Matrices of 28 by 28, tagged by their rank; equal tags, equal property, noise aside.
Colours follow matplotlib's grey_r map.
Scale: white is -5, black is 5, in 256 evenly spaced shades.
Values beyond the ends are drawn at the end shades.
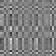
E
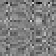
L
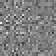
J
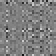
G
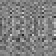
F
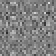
F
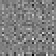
F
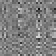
F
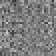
J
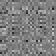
F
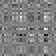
G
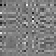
F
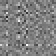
F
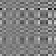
E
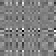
E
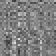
L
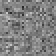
J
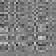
F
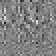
L
